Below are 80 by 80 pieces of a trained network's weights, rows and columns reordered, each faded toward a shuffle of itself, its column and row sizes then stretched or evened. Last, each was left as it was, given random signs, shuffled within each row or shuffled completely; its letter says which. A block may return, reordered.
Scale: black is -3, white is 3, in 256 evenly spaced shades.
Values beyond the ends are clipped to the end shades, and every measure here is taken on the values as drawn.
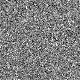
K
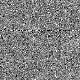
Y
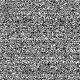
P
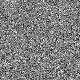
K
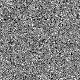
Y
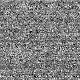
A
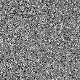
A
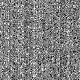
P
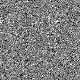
Y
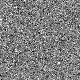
K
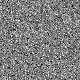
K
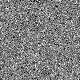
K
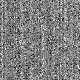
P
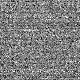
A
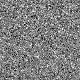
A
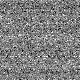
A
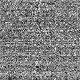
P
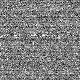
A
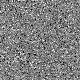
K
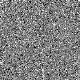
Y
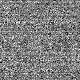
A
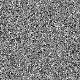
Y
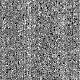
P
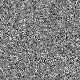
A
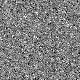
K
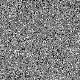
Y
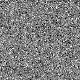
Y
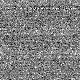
A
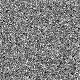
K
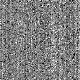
P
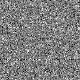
Y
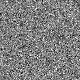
A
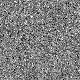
K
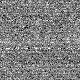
A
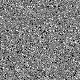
A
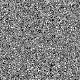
Y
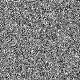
A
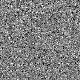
A
